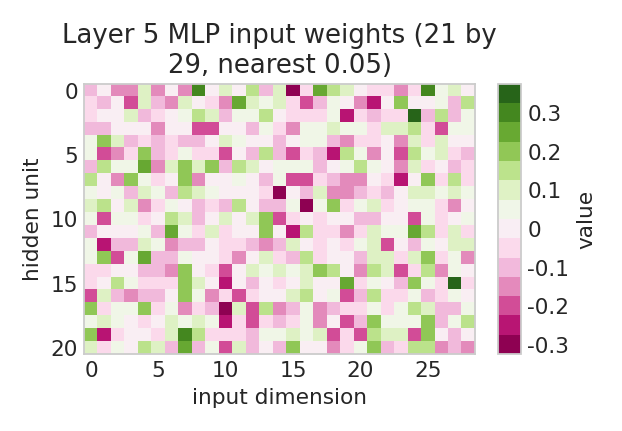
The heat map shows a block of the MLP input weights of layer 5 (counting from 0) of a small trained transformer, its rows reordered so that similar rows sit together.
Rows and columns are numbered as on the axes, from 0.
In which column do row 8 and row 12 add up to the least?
14
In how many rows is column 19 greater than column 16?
6
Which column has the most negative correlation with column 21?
26
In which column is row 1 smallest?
21
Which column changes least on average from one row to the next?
5
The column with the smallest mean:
10
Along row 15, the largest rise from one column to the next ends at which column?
27
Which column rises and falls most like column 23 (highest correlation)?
28
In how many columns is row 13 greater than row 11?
10
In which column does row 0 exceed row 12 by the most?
8
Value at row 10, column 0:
0.05
